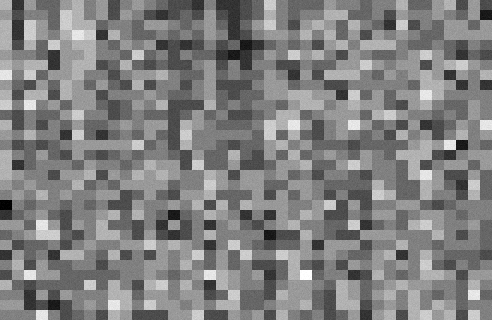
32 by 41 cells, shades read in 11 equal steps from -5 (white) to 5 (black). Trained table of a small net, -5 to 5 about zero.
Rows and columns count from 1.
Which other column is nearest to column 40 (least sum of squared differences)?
32
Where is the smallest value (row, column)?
28, 26
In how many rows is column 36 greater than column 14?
10
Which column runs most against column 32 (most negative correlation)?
23
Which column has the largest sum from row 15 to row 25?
39
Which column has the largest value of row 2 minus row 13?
41
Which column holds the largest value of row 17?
2
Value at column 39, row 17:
-1
